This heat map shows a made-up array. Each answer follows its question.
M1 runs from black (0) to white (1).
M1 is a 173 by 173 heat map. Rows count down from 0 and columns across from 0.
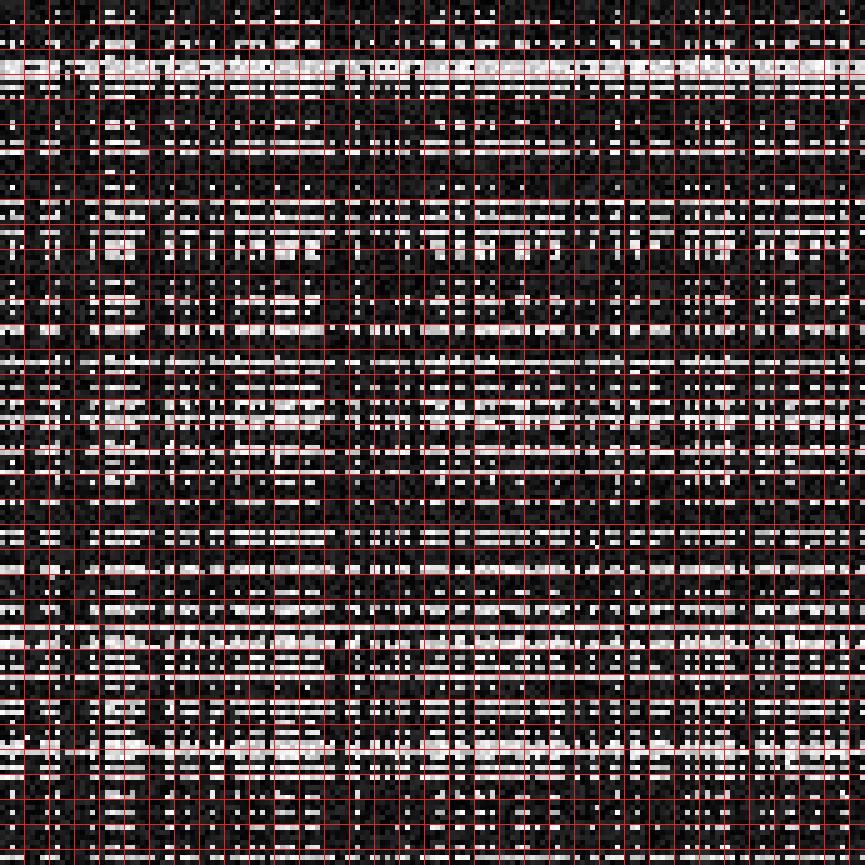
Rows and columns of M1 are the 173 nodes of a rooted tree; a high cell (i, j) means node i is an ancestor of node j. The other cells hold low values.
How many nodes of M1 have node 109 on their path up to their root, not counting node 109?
2
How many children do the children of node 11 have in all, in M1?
2
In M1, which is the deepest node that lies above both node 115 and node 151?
8
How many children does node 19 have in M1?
5
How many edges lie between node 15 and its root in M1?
5
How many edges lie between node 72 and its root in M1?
6
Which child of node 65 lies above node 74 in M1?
43
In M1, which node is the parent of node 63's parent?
24
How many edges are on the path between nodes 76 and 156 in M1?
5
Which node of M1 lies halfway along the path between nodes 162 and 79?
59
